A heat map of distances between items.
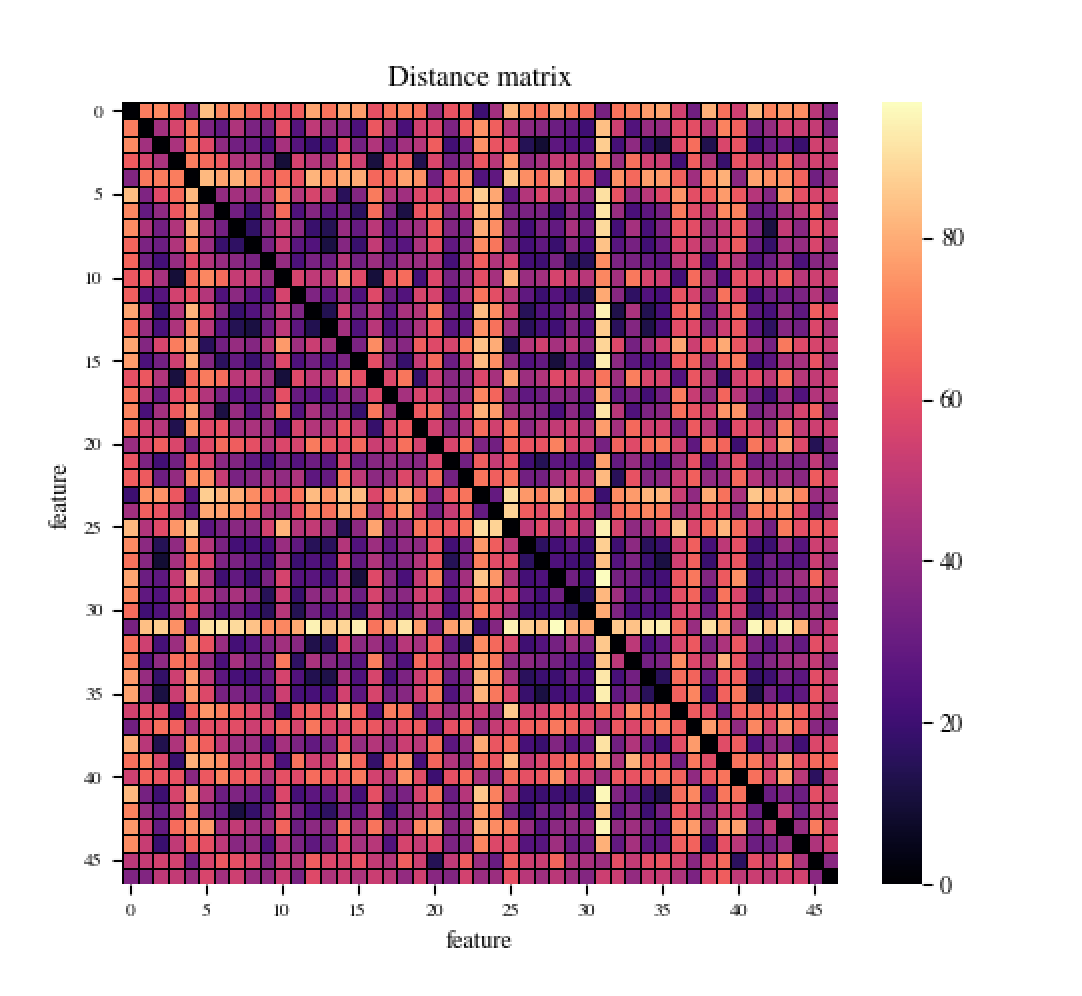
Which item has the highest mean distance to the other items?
31
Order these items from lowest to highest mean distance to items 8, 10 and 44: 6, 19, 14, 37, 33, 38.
38, 19, 6, 33, 14, 37
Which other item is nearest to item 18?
6
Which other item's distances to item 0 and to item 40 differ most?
45
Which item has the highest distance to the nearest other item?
46
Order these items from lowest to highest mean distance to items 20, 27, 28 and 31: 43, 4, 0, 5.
4, 0, 43, 5
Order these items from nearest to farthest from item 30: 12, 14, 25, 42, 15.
15, 42, 12, 14, 25
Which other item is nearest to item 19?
3
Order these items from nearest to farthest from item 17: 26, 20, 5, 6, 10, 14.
26, 6, 14, 5, 20, 10
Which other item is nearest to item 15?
28
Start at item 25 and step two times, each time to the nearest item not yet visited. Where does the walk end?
5
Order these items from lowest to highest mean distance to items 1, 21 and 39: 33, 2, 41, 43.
2, 41, 33, 43
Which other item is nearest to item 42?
7
